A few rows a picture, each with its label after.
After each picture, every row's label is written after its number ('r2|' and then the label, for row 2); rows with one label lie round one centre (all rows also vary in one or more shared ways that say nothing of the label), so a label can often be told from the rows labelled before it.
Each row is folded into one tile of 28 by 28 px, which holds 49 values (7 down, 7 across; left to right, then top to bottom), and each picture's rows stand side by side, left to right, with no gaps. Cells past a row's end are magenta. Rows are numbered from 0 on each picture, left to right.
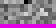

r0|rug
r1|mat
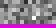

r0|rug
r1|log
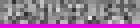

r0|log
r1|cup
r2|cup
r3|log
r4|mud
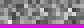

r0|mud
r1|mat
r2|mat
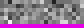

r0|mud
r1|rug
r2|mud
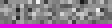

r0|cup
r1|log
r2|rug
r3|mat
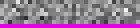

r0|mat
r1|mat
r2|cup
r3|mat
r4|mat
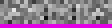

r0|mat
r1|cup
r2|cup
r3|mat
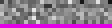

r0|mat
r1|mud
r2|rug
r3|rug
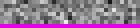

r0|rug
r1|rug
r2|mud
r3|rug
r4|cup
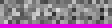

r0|mat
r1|log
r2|cup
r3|cup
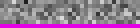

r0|rug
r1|mud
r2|mud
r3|mud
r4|mat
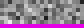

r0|mud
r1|cup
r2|rug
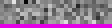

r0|rug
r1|cup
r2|mud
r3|mud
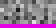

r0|cup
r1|cup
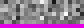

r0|cup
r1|rug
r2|log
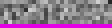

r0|mud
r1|cup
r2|log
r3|rug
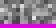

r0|cup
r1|log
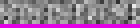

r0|cup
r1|cup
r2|cup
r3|log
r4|cup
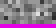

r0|cup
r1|log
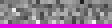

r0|mat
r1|mud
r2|rug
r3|mud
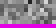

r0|mud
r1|mat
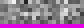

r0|rug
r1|log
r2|log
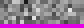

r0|rug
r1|log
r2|mat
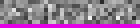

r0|mat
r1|cup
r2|mud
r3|log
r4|log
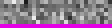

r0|rug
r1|mud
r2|mud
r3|rug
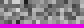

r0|rug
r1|mud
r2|mud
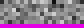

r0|mat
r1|rug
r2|rug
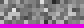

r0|mat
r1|rug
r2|mat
